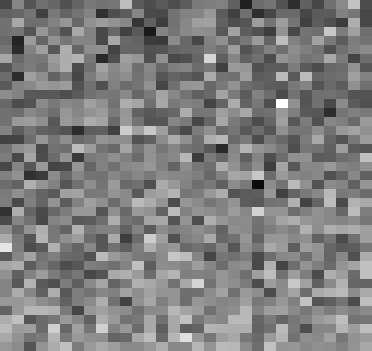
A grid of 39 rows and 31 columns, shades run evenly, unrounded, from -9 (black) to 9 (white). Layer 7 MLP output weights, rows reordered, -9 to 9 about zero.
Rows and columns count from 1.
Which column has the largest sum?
24
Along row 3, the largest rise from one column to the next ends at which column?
30
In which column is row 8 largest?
6
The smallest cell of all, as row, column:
21, 22
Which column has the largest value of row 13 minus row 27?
11
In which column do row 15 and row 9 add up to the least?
7
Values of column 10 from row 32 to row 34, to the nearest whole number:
-2 0 -1
